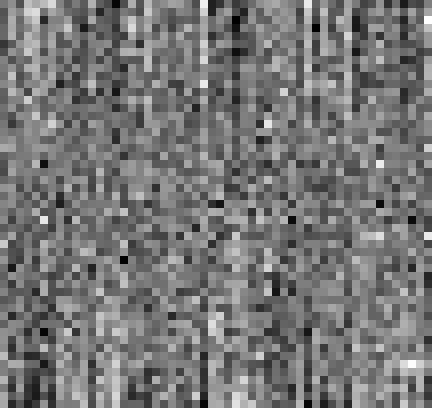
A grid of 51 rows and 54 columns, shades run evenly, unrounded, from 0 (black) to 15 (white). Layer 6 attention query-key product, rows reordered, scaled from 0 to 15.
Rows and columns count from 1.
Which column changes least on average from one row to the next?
38
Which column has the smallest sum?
40
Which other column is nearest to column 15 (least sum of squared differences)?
51
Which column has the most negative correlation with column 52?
6
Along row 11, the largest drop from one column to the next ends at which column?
27
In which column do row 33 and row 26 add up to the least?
16
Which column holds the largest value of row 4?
17
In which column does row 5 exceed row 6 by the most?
2
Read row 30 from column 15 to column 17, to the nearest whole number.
9 6 7
